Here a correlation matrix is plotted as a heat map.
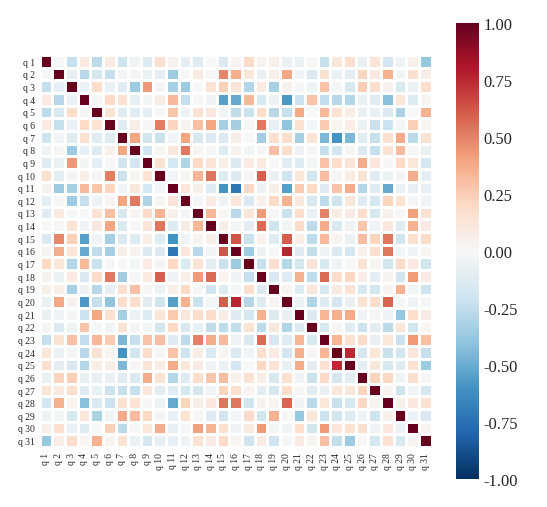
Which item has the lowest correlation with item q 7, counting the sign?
q 24
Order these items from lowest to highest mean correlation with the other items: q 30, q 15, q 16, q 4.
q 4, q 16, q 15, q 30
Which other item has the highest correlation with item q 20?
q 16
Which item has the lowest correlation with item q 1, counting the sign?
q 31
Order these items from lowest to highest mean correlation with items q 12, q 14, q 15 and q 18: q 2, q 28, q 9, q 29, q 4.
q 4, q 29, q 9, q 2, q 28
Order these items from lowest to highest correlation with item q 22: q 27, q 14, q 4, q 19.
q 14, q 27, q 19, q 4
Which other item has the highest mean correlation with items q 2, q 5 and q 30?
q 23
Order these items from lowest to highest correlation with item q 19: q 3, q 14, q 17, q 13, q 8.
q 3, q 14, q 13, q 17, q 8
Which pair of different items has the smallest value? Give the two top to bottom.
q 11, q 16
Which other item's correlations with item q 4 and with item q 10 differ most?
q 18
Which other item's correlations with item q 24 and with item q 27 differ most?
q 25
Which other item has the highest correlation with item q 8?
q 12
